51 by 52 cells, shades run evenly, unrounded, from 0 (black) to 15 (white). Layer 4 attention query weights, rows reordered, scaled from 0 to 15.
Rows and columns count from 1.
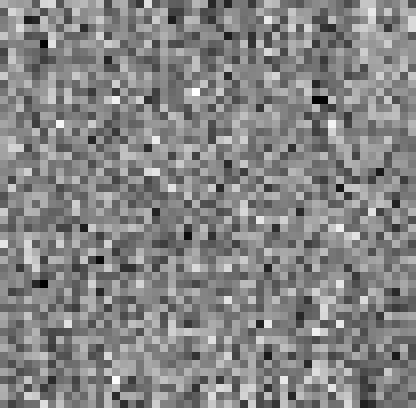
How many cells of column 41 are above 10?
12
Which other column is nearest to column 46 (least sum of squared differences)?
2
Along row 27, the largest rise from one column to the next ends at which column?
47
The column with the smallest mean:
50
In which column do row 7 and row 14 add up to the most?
34
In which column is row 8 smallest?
14
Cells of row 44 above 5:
45
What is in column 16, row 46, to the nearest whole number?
10
